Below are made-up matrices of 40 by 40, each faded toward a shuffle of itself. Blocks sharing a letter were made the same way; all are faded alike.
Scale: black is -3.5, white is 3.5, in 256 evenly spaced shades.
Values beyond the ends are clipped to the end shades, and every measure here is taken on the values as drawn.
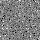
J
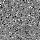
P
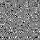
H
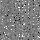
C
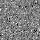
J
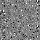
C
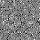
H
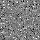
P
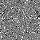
P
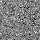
J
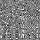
H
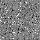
P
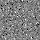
J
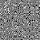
H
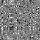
H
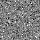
J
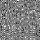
H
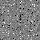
C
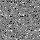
P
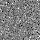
J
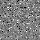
P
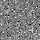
J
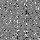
C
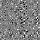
H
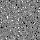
P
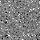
P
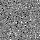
J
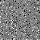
C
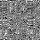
H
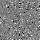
C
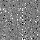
C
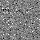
P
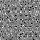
H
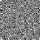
H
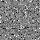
P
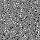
J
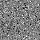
J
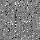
C
